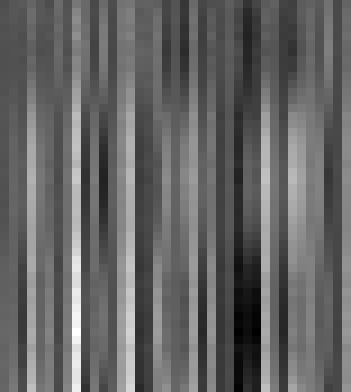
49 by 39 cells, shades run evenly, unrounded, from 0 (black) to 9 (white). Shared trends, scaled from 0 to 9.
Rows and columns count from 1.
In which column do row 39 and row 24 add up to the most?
9
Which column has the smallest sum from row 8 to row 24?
27
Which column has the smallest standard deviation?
38
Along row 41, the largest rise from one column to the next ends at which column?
30
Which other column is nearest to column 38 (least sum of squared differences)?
25
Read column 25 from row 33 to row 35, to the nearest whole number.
2 2 2
